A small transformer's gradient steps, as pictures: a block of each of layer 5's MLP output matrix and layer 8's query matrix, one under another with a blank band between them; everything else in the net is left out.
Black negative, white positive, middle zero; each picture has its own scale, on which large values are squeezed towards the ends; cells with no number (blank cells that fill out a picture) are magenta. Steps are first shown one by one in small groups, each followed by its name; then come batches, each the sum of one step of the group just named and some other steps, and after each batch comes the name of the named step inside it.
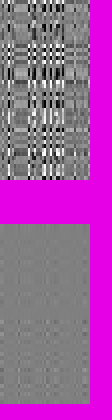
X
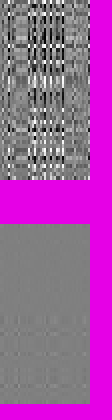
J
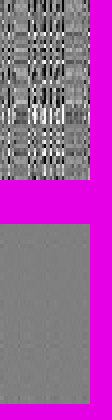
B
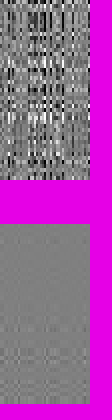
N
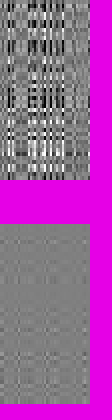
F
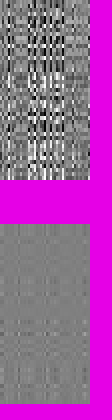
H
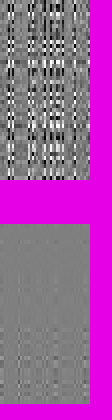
N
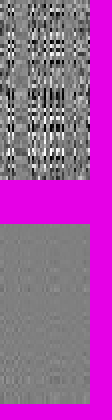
F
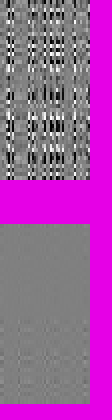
N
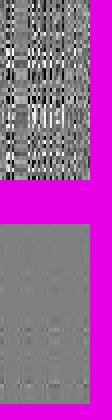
B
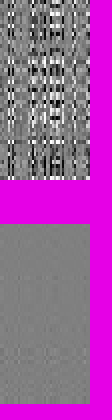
N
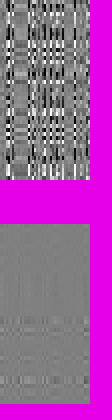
X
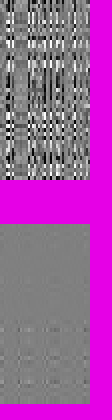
N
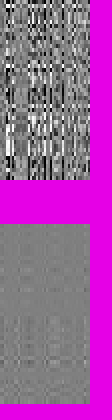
N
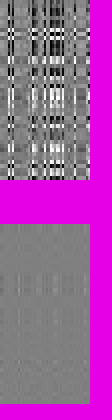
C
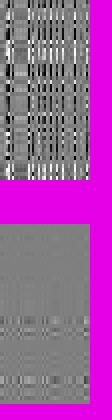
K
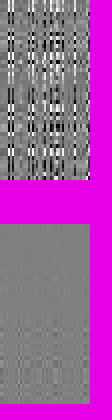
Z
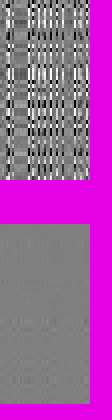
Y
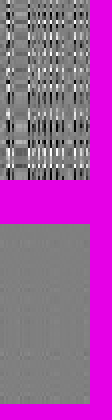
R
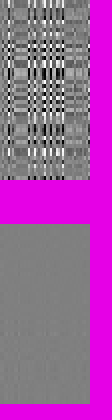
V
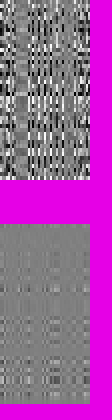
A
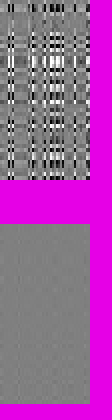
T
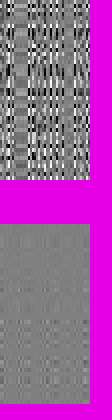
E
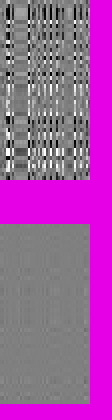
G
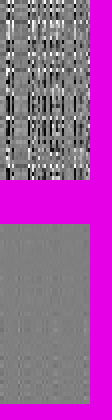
R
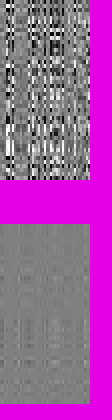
C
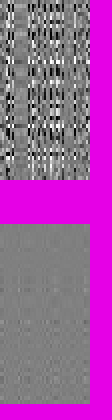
E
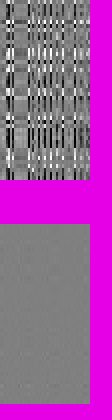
R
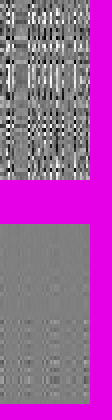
A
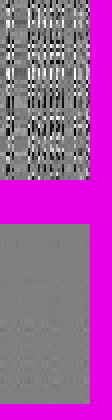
Y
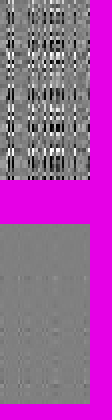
Z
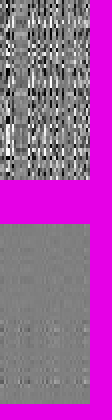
E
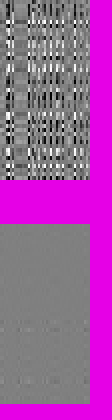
R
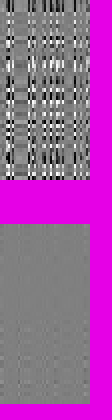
T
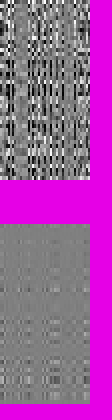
A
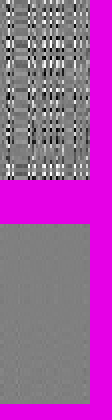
V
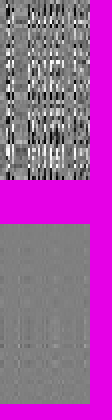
R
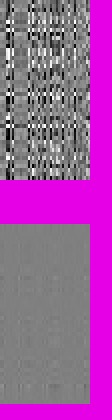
C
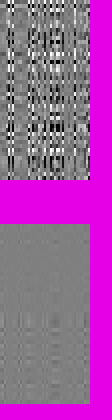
Z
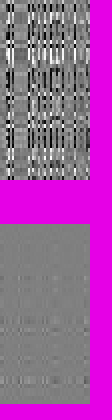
K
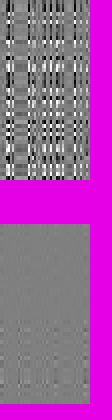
G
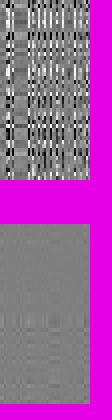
Y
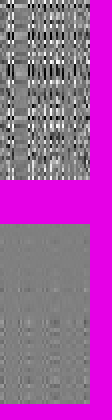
E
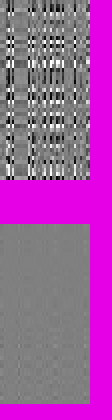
T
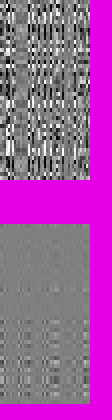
A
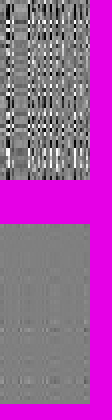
G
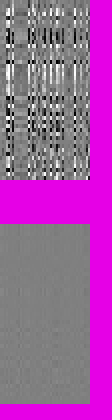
Z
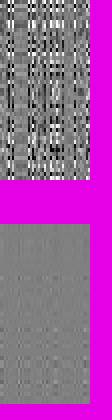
E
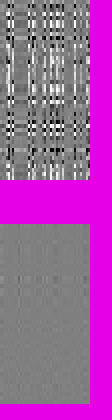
T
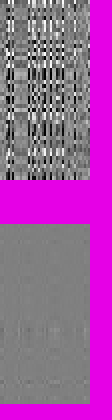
V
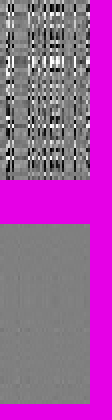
T
